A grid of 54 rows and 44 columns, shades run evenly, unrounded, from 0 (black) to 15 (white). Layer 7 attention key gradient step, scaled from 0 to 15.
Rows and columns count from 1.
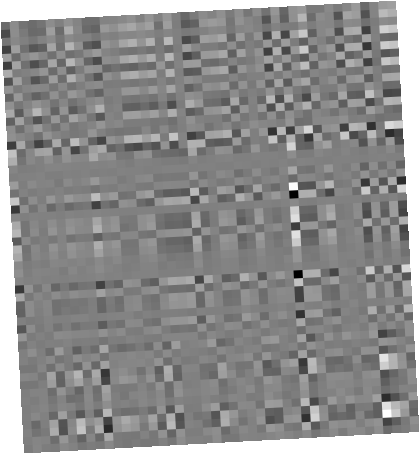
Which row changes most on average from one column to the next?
16
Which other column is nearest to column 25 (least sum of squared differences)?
39
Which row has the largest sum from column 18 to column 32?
50
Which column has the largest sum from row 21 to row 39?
32
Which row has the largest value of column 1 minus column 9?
17
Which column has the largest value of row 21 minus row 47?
41
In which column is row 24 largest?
44
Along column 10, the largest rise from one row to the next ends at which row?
53
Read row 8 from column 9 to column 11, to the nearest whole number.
8 7 5
